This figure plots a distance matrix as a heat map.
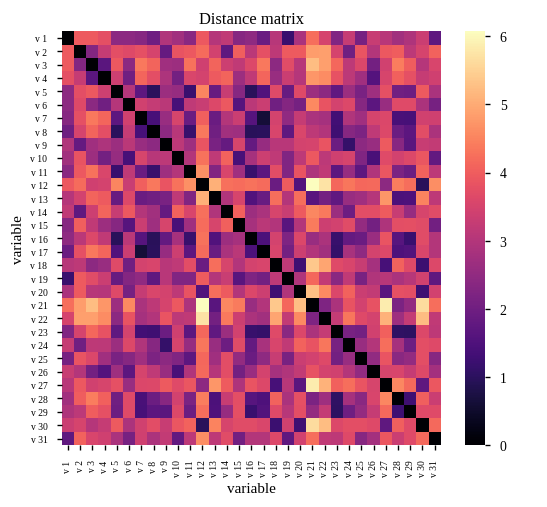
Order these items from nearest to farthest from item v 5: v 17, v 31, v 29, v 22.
v 17, v 29, v 22, v 31
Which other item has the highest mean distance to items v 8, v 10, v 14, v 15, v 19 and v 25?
v 12
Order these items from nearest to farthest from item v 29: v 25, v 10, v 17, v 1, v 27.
v 17, v 25, v 1, v 10, v 27
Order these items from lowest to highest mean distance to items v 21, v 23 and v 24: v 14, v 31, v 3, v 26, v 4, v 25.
v 25, v 14, v 26, v 31, v 4, v 3
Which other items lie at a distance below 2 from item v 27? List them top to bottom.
v 18, v 20, v 30
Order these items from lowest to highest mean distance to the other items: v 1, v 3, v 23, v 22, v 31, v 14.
v 23, v 1, v 31, v 14, v 3, v 22
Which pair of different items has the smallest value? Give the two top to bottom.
v 7, v 17
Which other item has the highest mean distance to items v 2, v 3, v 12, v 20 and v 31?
v 21
